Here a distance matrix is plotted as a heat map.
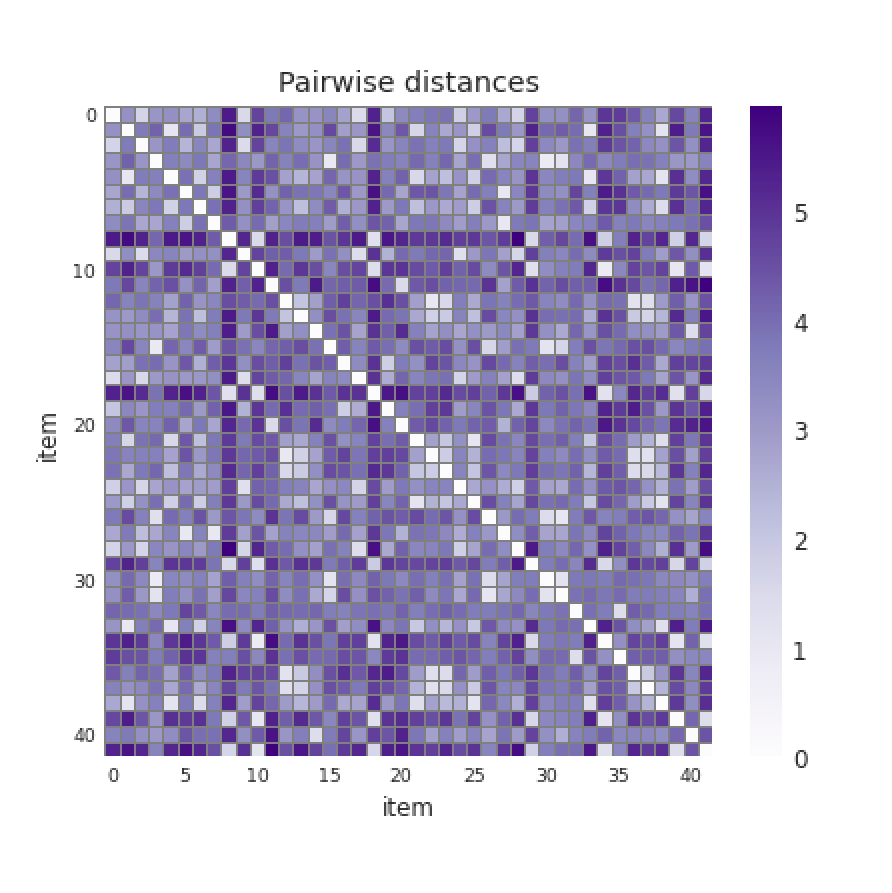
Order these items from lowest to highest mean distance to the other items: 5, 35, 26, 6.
6, 26, 5, 35
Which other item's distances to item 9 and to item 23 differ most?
36
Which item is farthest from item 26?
11
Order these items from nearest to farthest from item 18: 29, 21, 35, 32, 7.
29, 35, 32, 7, 21
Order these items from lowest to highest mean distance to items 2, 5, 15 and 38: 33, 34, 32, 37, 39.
33, 37, 32, 39, 34
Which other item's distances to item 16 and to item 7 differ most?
27
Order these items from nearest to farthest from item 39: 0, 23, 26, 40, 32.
26, 32, 40, 0, 23
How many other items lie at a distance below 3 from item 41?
6
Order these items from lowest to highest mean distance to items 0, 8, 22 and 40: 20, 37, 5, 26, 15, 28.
37, 28, 26, 15, 5, 20
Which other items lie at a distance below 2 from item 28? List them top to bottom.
0, 2, 9, 17, 24
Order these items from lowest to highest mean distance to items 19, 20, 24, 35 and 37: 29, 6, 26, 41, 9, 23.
9, 6, 23, 26, 29, 41
